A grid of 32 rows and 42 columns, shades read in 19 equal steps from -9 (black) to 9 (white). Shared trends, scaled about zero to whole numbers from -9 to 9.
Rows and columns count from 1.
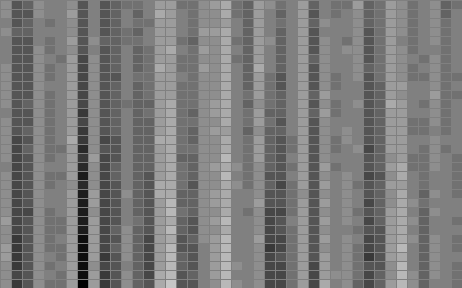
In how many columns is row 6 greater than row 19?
17
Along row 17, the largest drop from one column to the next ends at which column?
8
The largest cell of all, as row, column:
32, 16
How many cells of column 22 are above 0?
4
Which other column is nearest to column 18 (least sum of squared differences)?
35
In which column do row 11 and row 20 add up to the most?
21
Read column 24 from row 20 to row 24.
1 1 1 2 1
